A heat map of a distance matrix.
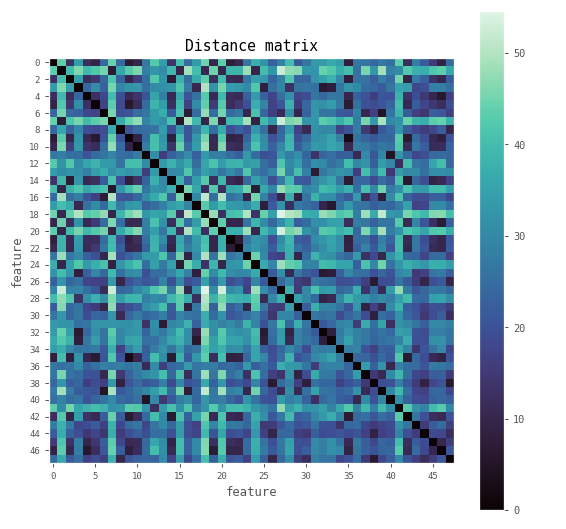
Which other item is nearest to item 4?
46
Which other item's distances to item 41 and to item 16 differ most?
27
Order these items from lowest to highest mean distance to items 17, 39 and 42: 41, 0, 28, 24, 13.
0, 28, 13, 41, 24
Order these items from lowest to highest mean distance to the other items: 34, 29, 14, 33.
14, 29, 34, 33
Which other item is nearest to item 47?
38
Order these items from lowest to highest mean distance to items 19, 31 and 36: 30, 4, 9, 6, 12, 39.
4, 9, 30, 6, 39, 12
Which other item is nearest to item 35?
9
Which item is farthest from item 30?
18
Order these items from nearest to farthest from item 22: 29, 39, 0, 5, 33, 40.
0, 5, 40, 29, 39, 33
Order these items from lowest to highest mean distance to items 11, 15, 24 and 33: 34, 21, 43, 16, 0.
43, 34, 21, 0, 16
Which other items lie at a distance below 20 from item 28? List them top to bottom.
3, 17, 25, 32, 33
